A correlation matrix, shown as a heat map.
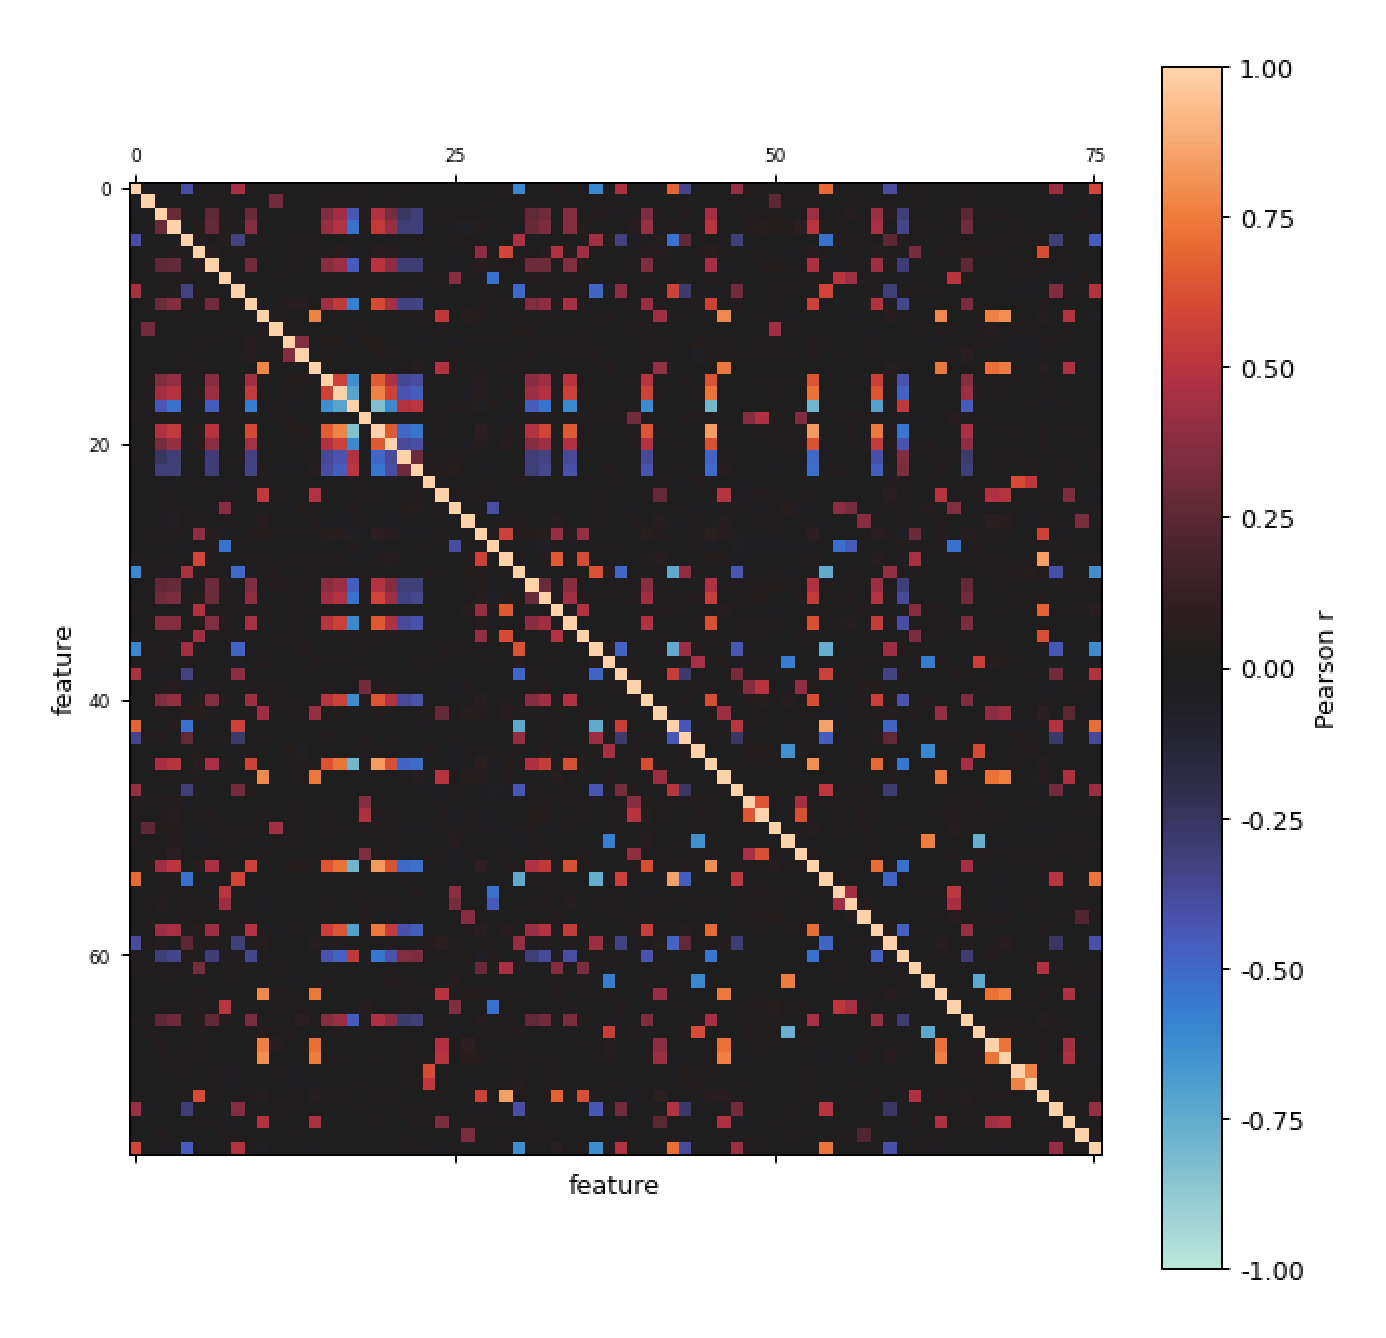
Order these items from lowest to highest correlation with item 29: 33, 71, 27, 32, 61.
32, 61, 27, 33, 71
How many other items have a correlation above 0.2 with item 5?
6
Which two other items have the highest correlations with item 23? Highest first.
69, 70
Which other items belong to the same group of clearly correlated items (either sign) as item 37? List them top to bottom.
44, 51, 62, 66
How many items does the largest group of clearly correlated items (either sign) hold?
20
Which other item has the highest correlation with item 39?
49
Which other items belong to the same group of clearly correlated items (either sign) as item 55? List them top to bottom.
7, 25, 28, 56, 64
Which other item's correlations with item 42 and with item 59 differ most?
54
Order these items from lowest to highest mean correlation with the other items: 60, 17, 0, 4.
17, 60, 4, 0
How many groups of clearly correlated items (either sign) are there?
11
